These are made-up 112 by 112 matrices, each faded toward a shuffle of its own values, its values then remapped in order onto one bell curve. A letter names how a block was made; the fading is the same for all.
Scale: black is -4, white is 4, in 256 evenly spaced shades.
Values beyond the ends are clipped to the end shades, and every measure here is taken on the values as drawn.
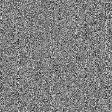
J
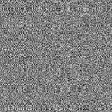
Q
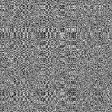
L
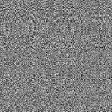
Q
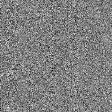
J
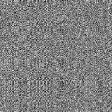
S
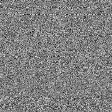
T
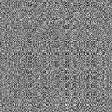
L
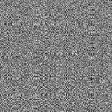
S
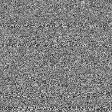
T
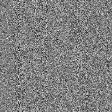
J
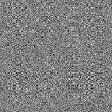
Q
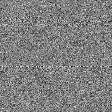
T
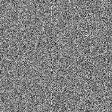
J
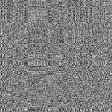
S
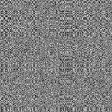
L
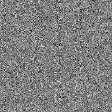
J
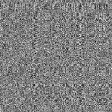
Q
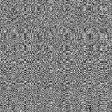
L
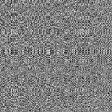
L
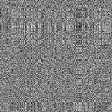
L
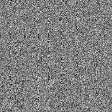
J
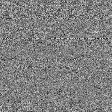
T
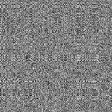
Q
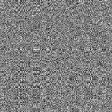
Q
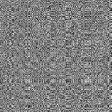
L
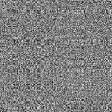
S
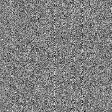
J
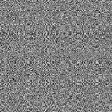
Q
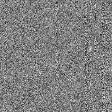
J
